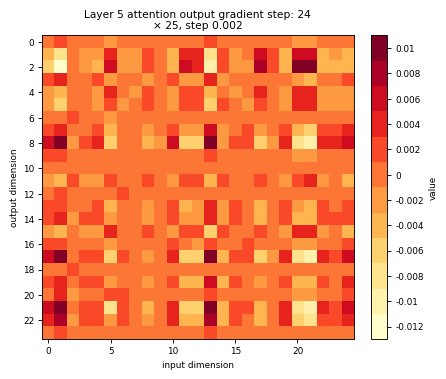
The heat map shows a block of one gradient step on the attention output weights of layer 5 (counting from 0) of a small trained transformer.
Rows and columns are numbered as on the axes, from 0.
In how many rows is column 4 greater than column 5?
12
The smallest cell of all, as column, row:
1, 2
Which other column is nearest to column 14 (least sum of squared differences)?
8
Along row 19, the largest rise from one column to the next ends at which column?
13
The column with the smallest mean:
21
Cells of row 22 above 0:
12
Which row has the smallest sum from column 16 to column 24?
17
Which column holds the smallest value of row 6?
5
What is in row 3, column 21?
-0.004
